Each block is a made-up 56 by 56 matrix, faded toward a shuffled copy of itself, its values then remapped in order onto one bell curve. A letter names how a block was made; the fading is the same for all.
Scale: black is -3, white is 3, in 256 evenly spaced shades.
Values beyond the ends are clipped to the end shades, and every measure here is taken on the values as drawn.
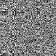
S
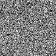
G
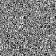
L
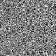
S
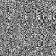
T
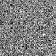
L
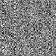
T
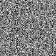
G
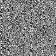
G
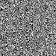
G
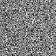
S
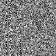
G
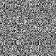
L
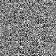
T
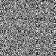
S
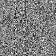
G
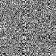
S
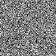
G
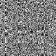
T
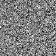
G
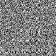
L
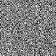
S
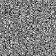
S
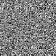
L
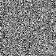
G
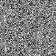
G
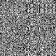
S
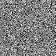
G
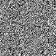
G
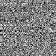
L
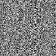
S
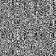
S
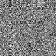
L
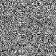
L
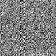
S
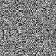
T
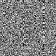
T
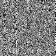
G
